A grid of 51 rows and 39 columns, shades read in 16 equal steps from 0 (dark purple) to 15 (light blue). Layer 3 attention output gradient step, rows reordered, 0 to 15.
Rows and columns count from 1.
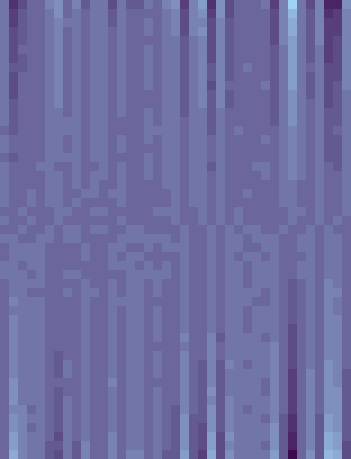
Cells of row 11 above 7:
17
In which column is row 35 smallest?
33
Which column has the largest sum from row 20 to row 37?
37
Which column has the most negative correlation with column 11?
5
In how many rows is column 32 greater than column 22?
2
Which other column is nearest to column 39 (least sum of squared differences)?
25
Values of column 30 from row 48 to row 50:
8 8 7
